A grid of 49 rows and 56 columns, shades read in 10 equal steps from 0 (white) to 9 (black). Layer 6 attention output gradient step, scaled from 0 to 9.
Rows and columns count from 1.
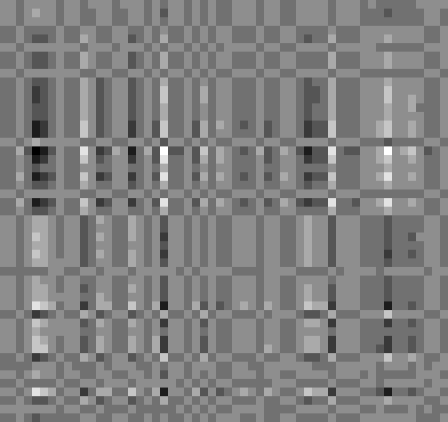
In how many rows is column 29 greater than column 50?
1
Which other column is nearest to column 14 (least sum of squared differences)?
7
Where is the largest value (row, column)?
18, 5
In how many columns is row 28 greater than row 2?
4
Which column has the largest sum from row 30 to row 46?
21
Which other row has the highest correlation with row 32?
45
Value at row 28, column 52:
6
